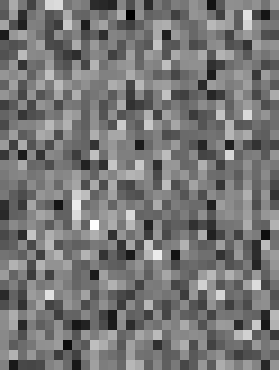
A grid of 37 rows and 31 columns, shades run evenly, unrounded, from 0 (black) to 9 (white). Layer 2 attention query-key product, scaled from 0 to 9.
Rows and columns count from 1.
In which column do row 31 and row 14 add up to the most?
5
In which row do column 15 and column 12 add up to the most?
22
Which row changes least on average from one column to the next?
18
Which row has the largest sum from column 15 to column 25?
6
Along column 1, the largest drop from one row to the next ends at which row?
4
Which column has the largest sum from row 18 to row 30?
9
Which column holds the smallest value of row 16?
3
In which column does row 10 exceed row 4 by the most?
19
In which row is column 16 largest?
17
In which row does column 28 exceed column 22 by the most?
12
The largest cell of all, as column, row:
11, 23
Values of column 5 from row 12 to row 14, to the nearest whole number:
3 5 6
